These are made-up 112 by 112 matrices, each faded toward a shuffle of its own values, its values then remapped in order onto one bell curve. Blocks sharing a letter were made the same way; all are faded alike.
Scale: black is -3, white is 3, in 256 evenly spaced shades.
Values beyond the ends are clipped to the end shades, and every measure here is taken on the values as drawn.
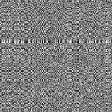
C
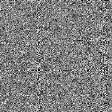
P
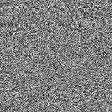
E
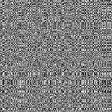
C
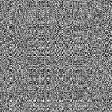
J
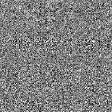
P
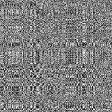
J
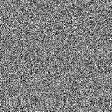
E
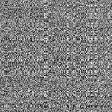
J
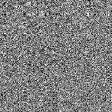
E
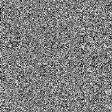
P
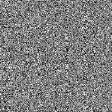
P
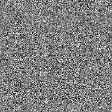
P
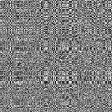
C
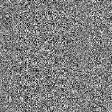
P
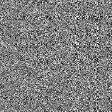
P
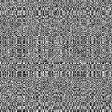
C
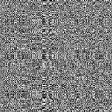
J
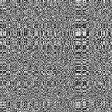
C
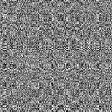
J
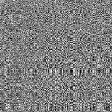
J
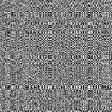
C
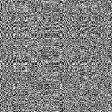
J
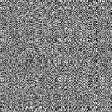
J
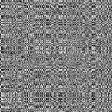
C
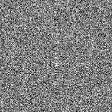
E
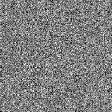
E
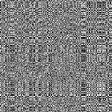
C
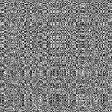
C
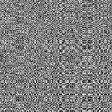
C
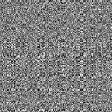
J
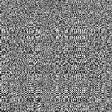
J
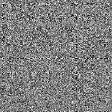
P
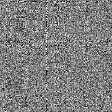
P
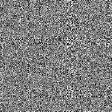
P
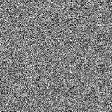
E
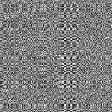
C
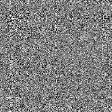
P
